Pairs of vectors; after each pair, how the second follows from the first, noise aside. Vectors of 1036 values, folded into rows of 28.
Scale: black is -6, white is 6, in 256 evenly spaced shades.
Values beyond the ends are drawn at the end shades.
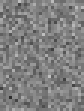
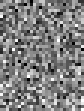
wrapped around, scaled up.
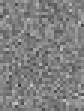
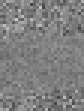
wrapped around, partly zeroed.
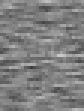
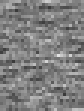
copied.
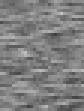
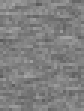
reversed, negated, shrunk.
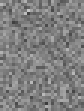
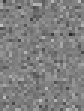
wrapped around, partly zeroed.
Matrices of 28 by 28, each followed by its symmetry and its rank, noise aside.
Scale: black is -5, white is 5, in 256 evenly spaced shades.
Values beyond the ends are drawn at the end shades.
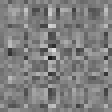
no symmetry, rank two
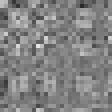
symmetric, rank three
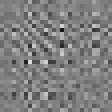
antisymmetric, rank two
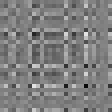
symmetric, rank one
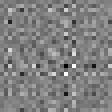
symmetric, rank three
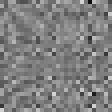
no symmetry, rank three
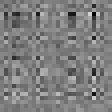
no symmetry, rank two
